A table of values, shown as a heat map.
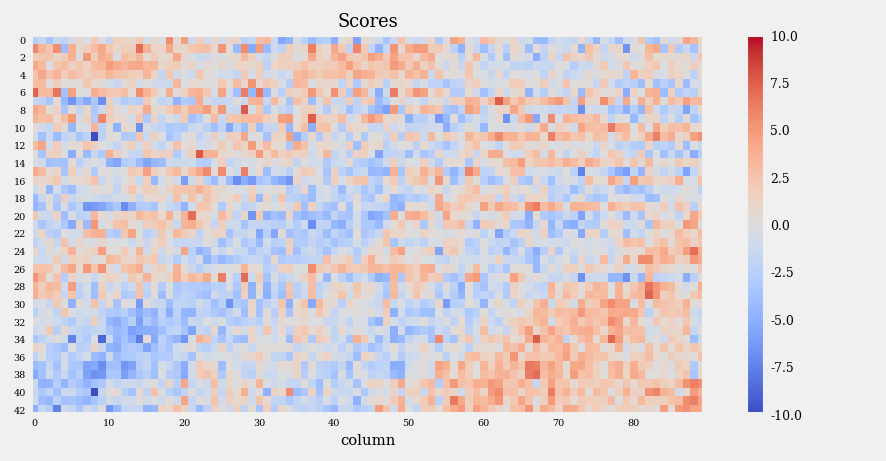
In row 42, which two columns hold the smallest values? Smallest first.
3, 10
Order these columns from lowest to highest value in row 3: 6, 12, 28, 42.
28, 6, 12, 42
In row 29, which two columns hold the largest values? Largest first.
82, 83
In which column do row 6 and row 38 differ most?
0
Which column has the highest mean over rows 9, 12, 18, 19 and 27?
66
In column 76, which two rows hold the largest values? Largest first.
7, 30
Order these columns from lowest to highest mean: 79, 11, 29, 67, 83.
11, 29, 79, 67, 83
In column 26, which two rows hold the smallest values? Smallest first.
30, 10
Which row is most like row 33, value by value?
31
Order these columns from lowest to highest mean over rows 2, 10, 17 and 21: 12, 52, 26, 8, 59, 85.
26, 52, 59, 85, 12, 8
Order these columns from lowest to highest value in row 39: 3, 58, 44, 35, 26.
3, 35, 44, 26, 58
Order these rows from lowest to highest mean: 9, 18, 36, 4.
18, 36, 9, 4
